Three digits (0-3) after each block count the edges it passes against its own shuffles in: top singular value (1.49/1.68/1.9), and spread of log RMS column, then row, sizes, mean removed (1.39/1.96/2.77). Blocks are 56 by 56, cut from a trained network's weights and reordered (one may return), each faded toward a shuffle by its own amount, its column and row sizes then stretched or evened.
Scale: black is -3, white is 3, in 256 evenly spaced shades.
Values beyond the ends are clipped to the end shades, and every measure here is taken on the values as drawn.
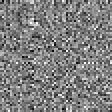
3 1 1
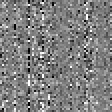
0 3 0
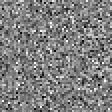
0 1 0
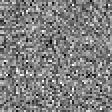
1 1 0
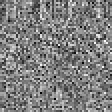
3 0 0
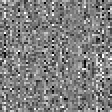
0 3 0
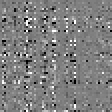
0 3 3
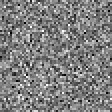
1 0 1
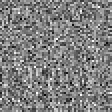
1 0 0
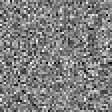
2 1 0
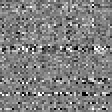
2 1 3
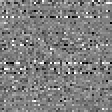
1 0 3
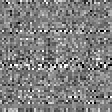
2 0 3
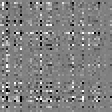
2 3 3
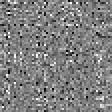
0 2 1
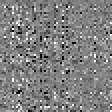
0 3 2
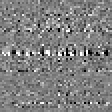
3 1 3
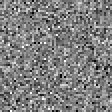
0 0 0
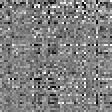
3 2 3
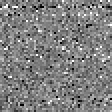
0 0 1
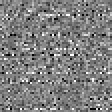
0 0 3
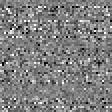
0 0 3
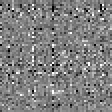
1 2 2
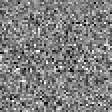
0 0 2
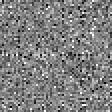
2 1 0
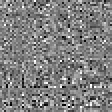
2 2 2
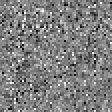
0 1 0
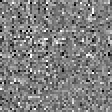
0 2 2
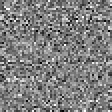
1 0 1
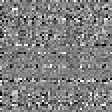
2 1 3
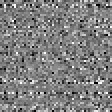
0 1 3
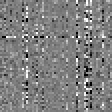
2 3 1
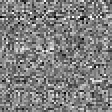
3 0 2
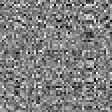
3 1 2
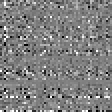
0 2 3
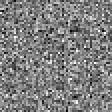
1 1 1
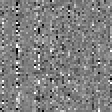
0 3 0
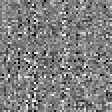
1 2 2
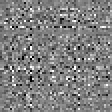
3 2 3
